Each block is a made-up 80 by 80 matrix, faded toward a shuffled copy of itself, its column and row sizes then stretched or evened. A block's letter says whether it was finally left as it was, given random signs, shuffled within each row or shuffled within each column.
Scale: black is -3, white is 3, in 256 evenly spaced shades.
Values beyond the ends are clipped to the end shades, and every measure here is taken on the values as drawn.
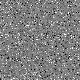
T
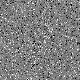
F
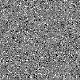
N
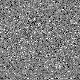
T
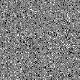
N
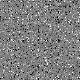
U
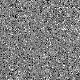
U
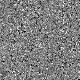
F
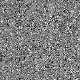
U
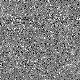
T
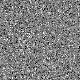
F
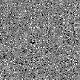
N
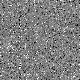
F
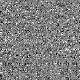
N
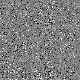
U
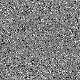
T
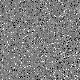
F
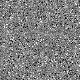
U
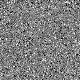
T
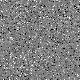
T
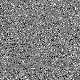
T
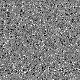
T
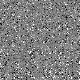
U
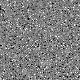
T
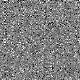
N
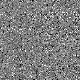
U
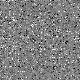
U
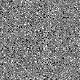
N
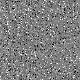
F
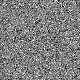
T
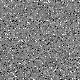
T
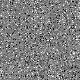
N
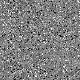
U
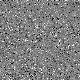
T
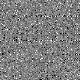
N
